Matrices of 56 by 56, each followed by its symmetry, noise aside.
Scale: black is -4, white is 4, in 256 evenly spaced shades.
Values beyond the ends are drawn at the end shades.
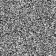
antisymmetric.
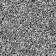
symmetric.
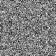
mirrored top to bottom.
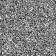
symmetric across the other diagonal.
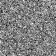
symmetric across the other diagonal.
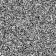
symmetric across the other diagonal.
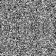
mirrored top to bottom.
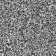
antisymmetric.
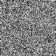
antisymmetric.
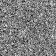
symmetric across the other diagonal.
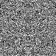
mirrored left to right.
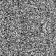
mirrored top to bottom.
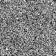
symmetric across the other diagonal.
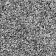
antisymmetric.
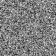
no symmetry.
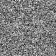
same after a half turn.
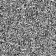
same after a half turn.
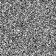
no symmetry.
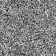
no symmetry.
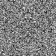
mirrored left to right.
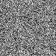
antisymmetric.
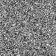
antisymmetric.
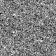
same after a half turn.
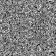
mirrored top to bottom.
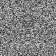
mirrored left to right.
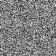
antisymmetric.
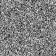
no symmetry.
